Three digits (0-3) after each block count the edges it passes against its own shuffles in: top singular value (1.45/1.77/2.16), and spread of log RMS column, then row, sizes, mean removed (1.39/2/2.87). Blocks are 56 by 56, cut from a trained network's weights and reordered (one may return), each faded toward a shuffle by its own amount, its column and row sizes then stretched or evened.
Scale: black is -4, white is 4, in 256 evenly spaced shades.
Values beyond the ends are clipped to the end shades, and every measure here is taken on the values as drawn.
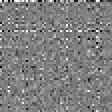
3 2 2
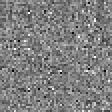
0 1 1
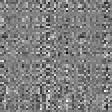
3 3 3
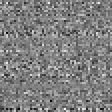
1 0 3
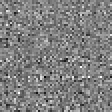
1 2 2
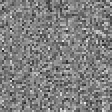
1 2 0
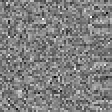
2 0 0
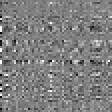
3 2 3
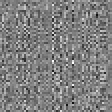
3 3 0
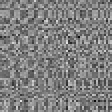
3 1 2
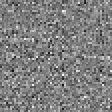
1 1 1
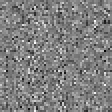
1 2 1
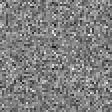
0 1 1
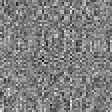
3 2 1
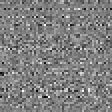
2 0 3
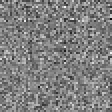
0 1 2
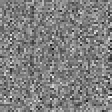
0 2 0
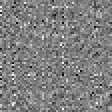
2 2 1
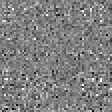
1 1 2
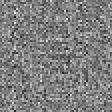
1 2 0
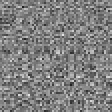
3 0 2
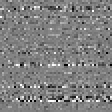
3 0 3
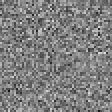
2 1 1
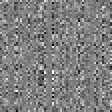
3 3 1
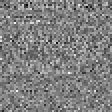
1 0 2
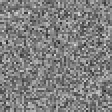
0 1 1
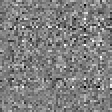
1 2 2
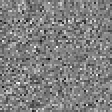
1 0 2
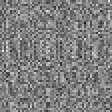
3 1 0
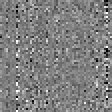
2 3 1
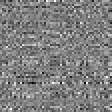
3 0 3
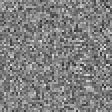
2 1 1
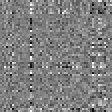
3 2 2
